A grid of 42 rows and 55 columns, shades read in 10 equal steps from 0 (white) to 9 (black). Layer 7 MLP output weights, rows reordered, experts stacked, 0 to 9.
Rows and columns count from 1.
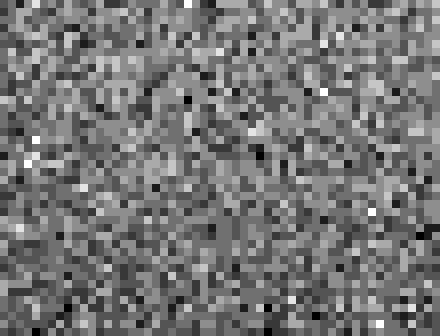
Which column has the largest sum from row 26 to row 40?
34
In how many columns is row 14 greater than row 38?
15
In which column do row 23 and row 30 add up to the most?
54
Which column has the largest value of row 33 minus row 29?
3
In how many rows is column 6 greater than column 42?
19
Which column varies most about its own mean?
5
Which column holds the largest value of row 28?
41
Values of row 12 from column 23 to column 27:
2 5 4 4 8
